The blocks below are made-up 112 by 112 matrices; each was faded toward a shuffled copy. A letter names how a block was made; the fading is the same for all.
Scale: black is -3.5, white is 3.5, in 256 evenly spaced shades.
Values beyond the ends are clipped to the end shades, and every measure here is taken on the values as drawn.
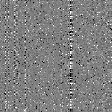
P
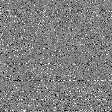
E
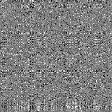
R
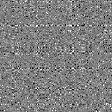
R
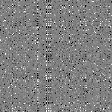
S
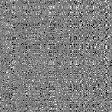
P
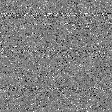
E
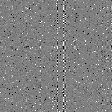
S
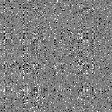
P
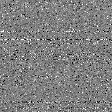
E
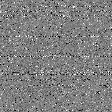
E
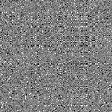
R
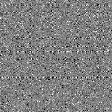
R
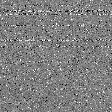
E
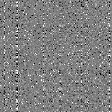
P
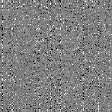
P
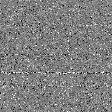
E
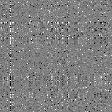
S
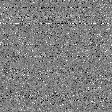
E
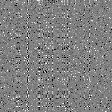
S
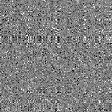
R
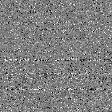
E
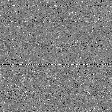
E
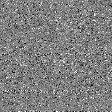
E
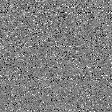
E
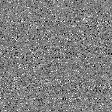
E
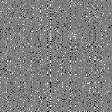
S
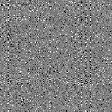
P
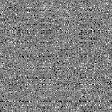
R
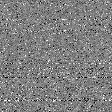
E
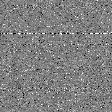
E
